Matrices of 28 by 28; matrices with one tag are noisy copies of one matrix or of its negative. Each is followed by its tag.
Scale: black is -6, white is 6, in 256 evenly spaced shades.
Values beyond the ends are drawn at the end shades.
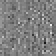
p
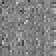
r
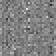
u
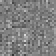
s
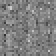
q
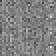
u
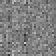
s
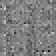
q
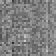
s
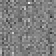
u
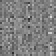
u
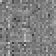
s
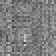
s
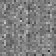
q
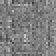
s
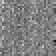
r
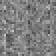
q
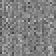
u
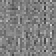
p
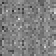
r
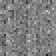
q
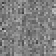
r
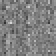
q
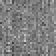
s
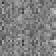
r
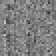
q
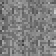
r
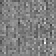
p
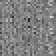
u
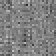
s
